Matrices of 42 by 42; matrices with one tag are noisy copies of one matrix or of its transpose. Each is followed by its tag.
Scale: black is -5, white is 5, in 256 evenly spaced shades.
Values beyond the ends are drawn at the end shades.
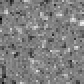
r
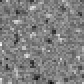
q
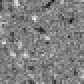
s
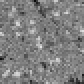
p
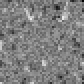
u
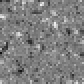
s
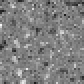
r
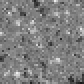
p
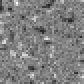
s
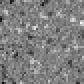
r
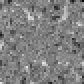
u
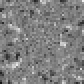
u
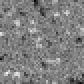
p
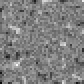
u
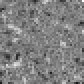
u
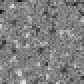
r
